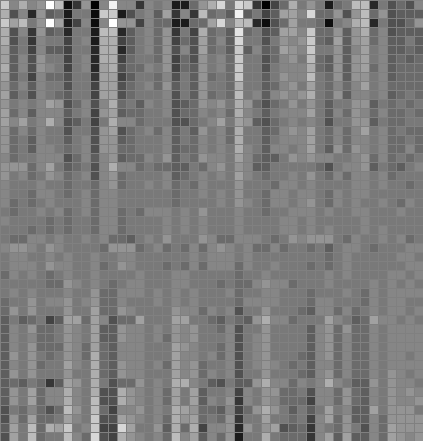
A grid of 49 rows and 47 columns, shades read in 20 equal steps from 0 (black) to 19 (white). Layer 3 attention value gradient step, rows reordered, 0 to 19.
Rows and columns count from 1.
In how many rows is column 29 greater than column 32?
13
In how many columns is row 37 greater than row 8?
22
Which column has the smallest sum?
11
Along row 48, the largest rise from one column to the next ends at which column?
14
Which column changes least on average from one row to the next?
44
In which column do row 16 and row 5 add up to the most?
27
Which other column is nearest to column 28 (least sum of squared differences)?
7
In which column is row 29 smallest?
37
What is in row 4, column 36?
8
